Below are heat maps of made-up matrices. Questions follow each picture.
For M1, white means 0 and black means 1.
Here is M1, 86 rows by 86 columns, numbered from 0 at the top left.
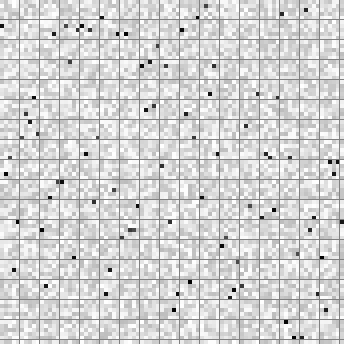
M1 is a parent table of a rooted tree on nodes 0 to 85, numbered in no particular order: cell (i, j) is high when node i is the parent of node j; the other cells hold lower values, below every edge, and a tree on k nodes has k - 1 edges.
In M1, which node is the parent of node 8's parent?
34
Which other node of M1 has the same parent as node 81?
43
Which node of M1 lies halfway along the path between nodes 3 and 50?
71
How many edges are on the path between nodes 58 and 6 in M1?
8
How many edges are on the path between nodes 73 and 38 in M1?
2
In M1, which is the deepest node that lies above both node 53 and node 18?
64
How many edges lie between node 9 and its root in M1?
4
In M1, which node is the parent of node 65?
54
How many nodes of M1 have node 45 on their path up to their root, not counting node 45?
4
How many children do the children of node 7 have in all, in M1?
2
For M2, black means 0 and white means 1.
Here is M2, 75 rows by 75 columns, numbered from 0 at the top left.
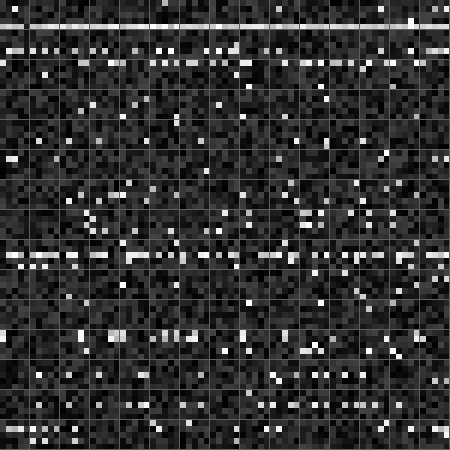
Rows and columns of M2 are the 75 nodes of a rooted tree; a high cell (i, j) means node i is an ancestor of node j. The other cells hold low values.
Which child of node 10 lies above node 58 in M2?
35
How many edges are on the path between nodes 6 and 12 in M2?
9
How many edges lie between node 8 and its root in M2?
2
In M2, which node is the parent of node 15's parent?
17
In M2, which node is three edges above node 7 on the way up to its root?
44
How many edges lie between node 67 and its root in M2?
2
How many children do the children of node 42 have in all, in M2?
4
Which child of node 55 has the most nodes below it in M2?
32
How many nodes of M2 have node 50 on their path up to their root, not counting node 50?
4
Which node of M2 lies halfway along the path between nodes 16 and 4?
62
